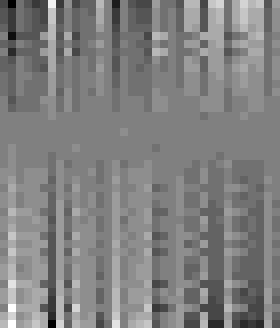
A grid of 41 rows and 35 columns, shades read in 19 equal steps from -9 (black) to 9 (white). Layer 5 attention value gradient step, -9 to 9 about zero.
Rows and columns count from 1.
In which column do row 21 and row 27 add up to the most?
2
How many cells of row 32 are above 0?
16
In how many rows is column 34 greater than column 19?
9
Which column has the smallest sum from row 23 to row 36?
7
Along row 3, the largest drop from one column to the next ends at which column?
8
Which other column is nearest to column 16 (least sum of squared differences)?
14
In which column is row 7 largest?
20
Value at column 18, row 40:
3
